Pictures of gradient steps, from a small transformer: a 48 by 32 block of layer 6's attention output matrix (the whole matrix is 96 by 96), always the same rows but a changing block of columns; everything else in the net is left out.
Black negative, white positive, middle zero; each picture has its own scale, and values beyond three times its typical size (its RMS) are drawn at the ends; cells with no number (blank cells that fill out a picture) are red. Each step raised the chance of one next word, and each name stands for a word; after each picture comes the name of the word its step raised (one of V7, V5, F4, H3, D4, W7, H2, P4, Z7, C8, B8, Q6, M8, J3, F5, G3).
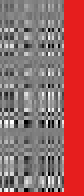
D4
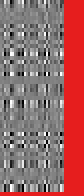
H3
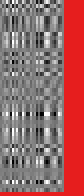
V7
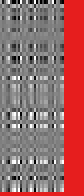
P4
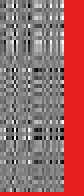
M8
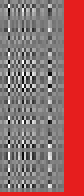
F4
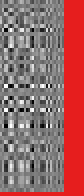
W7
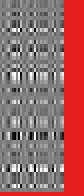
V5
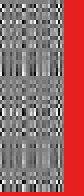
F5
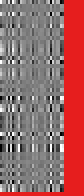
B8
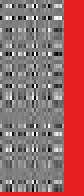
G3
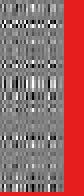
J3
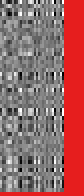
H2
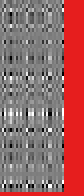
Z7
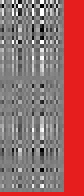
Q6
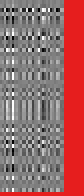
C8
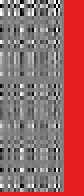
Q6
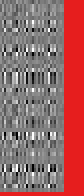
V5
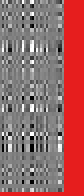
B8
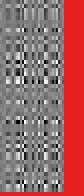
F4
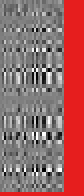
V5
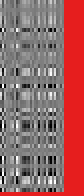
D4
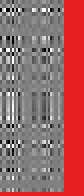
C8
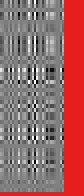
M8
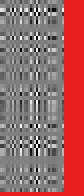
C8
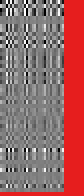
Q6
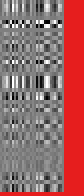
J3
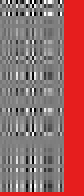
H2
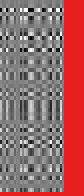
C8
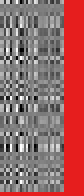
B8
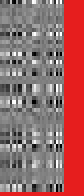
H3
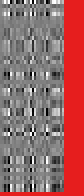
H2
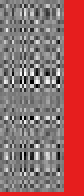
F4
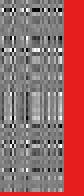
C8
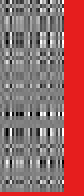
V7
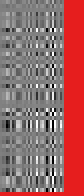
D4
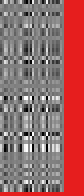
B8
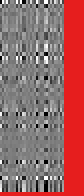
P4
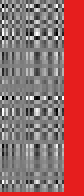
F5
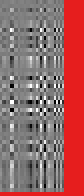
W7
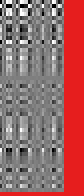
Q6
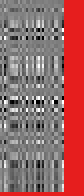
W7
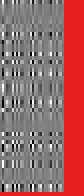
H3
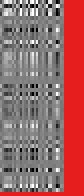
Q6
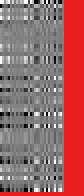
P4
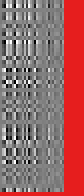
M8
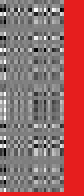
C8
